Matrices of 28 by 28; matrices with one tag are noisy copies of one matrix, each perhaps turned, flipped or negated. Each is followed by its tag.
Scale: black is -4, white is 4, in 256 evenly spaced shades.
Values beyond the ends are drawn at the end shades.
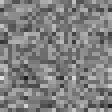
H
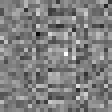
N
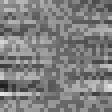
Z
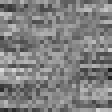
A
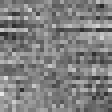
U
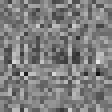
N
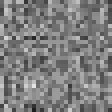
H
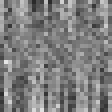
A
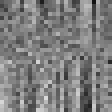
Z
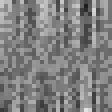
Z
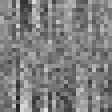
Z
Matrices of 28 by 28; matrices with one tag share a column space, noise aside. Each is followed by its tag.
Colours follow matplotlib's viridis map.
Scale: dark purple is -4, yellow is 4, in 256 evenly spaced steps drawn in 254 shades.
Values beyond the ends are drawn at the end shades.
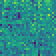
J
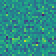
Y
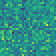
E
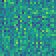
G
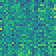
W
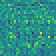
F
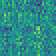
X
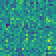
E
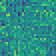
X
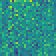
W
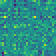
J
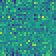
J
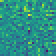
W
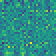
W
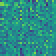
W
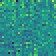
W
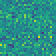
F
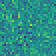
F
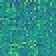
W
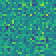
Y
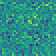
F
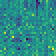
E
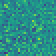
Y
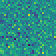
F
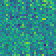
J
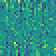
W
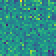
J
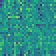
J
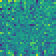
J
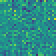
W
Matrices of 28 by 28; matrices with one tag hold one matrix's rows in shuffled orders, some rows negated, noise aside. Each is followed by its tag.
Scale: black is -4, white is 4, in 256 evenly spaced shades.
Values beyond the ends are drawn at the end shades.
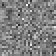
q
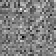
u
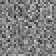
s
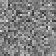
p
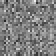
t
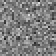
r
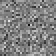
t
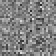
u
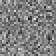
s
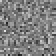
p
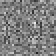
t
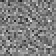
s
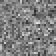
r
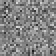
t
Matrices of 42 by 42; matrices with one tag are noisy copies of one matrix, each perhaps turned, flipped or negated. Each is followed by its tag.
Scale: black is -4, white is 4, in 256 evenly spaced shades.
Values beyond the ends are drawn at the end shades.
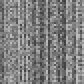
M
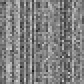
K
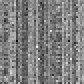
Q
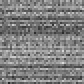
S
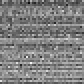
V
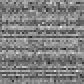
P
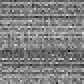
S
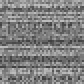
Q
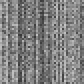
M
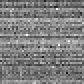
M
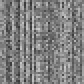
K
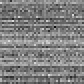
M
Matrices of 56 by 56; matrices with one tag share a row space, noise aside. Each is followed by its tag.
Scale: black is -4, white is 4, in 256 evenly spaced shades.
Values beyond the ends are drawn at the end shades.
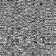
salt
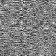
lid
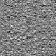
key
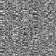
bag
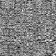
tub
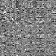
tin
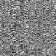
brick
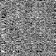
tin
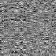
lid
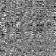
tin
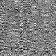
lid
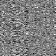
brick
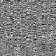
key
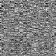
lid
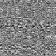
salt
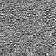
tub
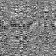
lid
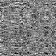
lid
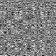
salt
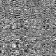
brick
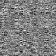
lid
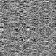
lid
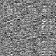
key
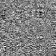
tin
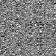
tin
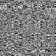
salt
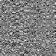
brick
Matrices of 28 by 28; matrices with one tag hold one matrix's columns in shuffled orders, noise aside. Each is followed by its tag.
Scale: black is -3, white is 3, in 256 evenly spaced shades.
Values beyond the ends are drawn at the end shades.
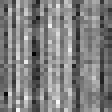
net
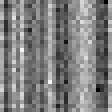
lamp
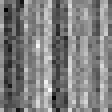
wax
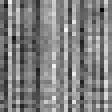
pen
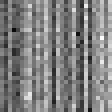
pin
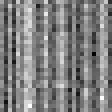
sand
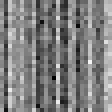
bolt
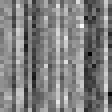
net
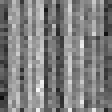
wax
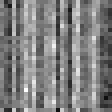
wax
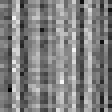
lamp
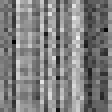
pin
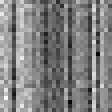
sand
